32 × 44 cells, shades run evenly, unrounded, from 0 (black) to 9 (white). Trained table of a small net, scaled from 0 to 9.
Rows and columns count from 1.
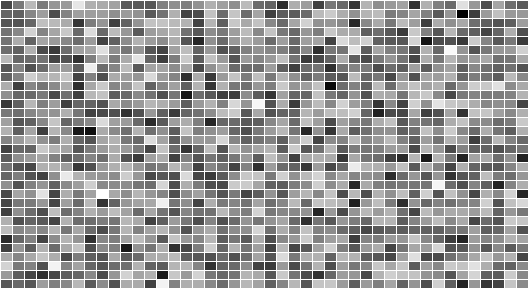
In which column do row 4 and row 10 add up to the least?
7
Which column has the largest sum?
22
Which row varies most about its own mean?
31
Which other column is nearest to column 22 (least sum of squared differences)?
20
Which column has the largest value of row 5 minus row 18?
29
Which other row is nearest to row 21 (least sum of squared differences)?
32
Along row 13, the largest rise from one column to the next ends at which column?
40
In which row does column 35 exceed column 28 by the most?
10
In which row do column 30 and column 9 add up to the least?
23
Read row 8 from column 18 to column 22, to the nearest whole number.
5 6 4 4 4
